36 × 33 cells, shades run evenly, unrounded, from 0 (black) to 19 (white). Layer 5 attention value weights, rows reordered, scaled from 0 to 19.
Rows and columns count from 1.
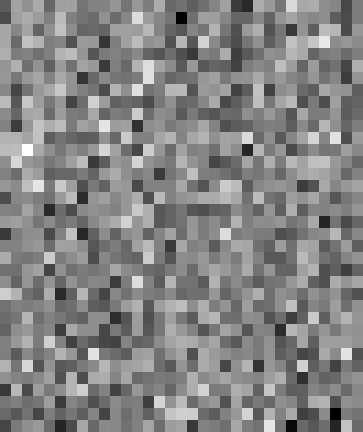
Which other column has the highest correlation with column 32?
17
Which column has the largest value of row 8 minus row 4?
16
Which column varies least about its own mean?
33
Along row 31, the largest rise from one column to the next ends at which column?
28
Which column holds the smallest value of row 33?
1
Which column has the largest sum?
3
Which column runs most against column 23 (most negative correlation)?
24
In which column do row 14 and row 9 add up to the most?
27
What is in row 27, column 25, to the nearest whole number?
6
